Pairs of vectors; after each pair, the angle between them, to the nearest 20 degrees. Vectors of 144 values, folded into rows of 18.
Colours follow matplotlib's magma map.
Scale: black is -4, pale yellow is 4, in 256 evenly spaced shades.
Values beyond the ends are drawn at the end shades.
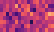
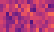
20 degrees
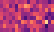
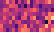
140 degrees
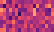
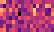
20 degrees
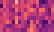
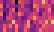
140 degrees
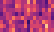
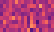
80 degrees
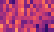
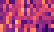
20 degrees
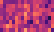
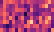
160 degrees
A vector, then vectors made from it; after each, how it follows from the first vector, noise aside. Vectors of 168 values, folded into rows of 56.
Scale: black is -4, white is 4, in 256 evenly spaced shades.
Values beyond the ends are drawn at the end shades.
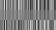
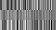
reversed, negated.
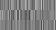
wrapped around, shrunk.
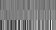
reversed, partly zeroed.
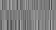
reversed, shrunk.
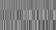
wrapped around, shrunk.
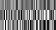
wrapped around, scaled up.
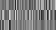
wrapped around.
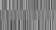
reversed, shrunk.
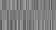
reversed, shrunk.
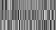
wrapped around.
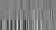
reversed, partly zeroed.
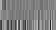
reversed, partly zeroed.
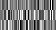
wrapped around, scaled up.
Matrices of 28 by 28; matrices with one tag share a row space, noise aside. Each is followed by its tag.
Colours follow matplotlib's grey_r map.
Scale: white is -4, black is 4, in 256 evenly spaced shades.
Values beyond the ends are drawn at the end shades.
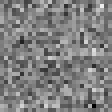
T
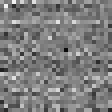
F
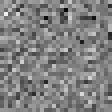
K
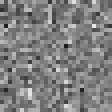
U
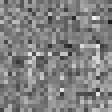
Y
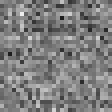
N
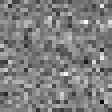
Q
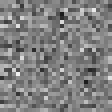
K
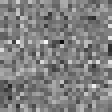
K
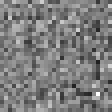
Y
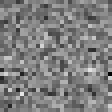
K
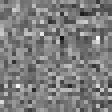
Y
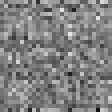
N
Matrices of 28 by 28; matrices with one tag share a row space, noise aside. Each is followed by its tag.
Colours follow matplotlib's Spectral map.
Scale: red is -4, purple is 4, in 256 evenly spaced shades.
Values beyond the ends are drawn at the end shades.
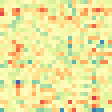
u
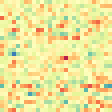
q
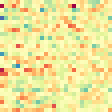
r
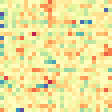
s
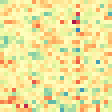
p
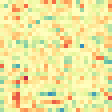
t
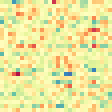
u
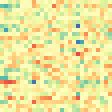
p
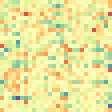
t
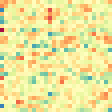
s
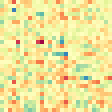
q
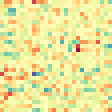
p
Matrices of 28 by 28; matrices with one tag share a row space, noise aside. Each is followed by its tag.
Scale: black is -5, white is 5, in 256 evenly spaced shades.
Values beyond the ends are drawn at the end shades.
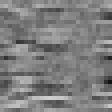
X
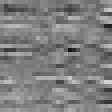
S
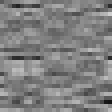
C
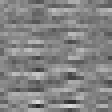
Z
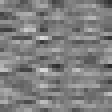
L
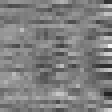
S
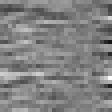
X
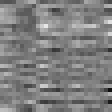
L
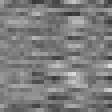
Z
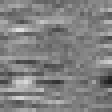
X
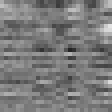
S
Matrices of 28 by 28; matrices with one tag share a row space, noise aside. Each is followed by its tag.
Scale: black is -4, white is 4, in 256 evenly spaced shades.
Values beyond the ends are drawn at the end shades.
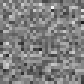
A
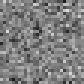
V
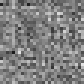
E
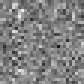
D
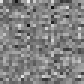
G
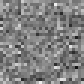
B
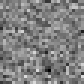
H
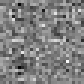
D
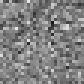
G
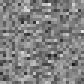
H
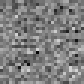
B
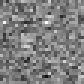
H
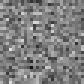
A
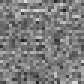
B
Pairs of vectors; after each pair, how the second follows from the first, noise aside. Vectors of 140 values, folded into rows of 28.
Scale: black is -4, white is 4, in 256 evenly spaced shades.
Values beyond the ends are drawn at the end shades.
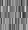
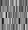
reversed, negated.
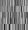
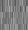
wrapped around, shrunk.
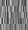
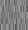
wrapped around, shrunk.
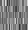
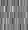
reversed, partly zeroed.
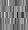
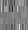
reversed, partly zeroed.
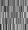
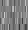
reversed, partly zeroed.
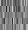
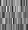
negated.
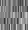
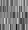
negated.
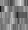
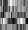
wrapped around, negated, scaled up.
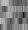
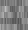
wrapped around, negated, shrunk.
